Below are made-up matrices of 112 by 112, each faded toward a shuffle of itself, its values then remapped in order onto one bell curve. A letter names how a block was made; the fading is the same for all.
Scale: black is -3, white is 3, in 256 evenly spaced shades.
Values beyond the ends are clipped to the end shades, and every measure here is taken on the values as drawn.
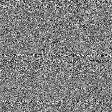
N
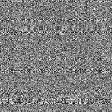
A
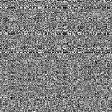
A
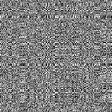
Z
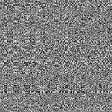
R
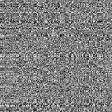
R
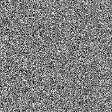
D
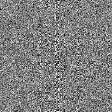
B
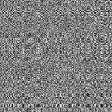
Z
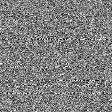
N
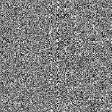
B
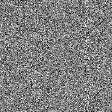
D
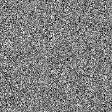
D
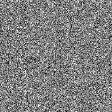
D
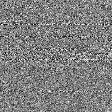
N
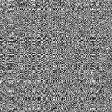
Z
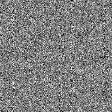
D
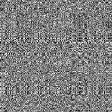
R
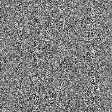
D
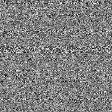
N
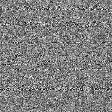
N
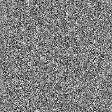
D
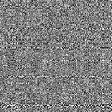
A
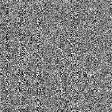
B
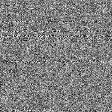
N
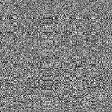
R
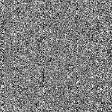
B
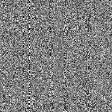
B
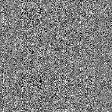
B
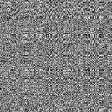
Z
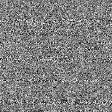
N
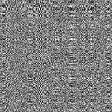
Z
